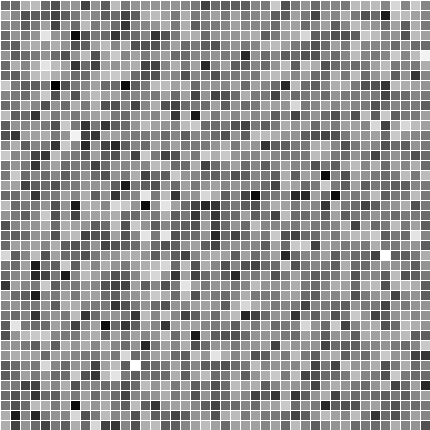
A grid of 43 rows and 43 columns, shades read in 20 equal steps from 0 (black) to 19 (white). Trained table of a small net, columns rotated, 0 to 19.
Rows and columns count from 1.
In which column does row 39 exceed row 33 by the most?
17
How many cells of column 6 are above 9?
17
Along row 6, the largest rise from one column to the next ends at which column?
26
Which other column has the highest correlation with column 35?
16
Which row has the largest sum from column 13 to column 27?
36
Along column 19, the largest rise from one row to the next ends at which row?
27
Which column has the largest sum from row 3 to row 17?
5
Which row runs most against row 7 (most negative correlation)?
43
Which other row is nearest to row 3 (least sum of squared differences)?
19
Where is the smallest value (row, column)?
9, 6
